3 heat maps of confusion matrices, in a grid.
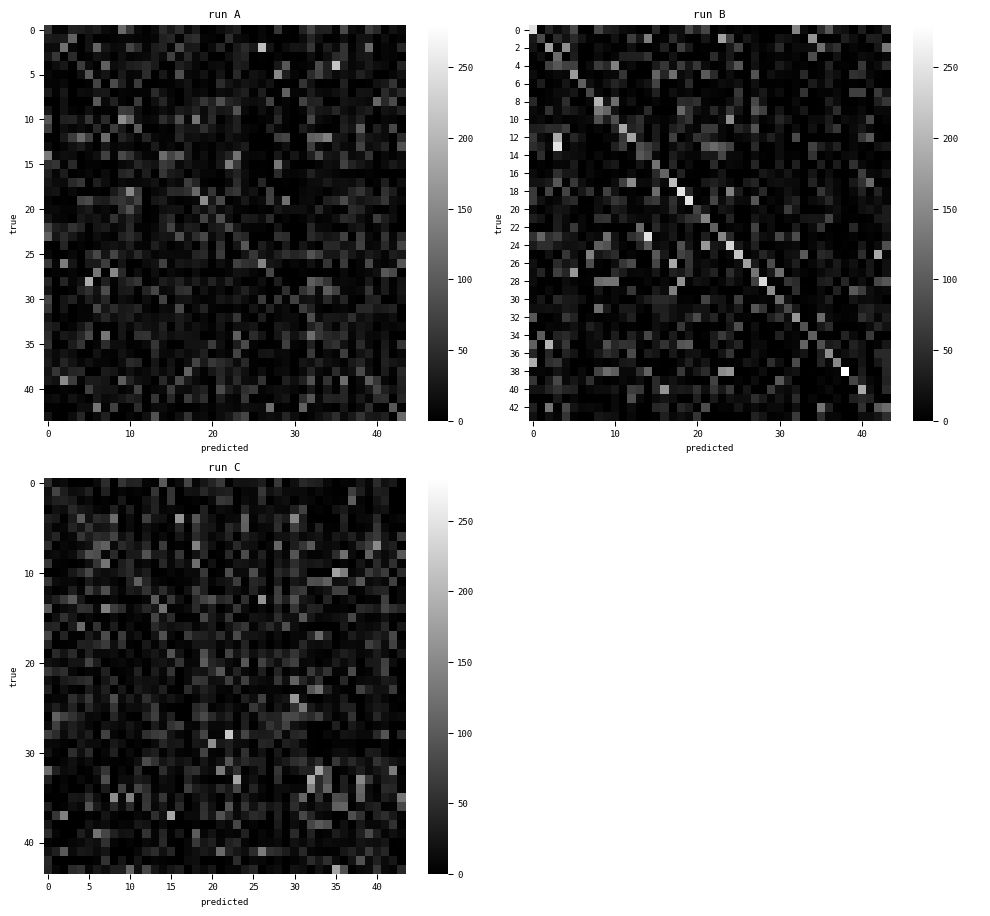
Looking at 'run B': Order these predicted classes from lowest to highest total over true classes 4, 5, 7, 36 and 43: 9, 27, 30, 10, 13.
13, 30, 9, 27, 10
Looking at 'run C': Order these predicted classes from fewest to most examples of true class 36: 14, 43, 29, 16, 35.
29, 14, 16, 43, 35
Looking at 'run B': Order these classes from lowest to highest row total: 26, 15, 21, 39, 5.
15, 39, 21, 5, 26
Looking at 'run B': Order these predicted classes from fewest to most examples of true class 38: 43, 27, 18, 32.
27, 32, 43, 18
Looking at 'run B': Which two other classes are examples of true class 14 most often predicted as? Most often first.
13, 23
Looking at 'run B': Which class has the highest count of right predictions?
38
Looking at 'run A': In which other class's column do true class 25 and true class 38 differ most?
17
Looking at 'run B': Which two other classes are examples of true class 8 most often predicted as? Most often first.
10, 27
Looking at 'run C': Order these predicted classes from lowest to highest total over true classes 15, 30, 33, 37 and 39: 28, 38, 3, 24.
3, 24, 28, 38
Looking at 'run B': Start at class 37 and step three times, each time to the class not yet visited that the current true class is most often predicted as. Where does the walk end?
35
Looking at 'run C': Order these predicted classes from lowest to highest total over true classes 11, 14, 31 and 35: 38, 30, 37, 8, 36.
37, 36, 30, 8, 38
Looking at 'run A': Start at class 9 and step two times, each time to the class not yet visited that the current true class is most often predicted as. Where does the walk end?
0
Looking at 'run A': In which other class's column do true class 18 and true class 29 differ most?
10
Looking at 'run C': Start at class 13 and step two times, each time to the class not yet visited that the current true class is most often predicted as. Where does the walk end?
1
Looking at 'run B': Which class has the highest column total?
3
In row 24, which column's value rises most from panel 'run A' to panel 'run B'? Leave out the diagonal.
21
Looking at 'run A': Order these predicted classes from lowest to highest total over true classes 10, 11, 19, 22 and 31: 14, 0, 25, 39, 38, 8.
25, 39, 14, 8, 38, 0
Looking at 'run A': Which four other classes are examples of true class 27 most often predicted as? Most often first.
8, 6, 41, 42
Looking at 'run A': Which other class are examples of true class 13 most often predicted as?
43
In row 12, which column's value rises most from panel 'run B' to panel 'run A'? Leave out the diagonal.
34
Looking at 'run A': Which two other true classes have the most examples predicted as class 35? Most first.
4, 29
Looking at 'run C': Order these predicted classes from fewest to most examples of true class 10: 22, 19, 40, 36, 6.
6, 40, 19, 22, 36
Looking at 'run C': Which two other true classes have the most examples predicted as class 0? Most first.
32, 14
